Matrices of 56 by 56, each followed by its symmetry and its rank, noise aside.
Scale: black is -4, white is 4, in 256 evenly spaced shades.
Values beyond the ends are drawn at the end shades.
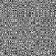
no symmetry, rank five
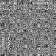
no symmetry, rank six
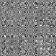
no symmetry, rank five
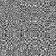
antisymmetric, rank six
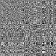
antisymmetric, rank six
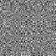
antisymmetric, rank six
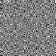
antisymmetric, rank six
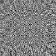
no symmetry, rank six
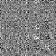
no symmetry, rank seven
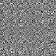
no symmetry, rank seven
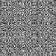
antisymmetric, rank six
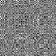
symmetric, rank six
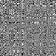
no symmetry, rank six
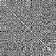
symmetric, rank five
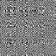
no symmetry, rank six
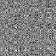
no symmetry, rank seven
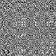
no symmetry, rank seven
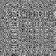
antisymmetric, rank six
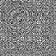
symmetric, rank seven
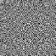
symmetric, rank seven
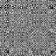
symmetric, rank six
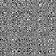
no symmetry, rank six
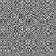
no symmetry, rank five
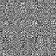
no symmetry, rank six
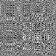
no symmetry, rank five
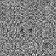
no symmetry, rank seven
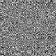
no symmetry, rank six
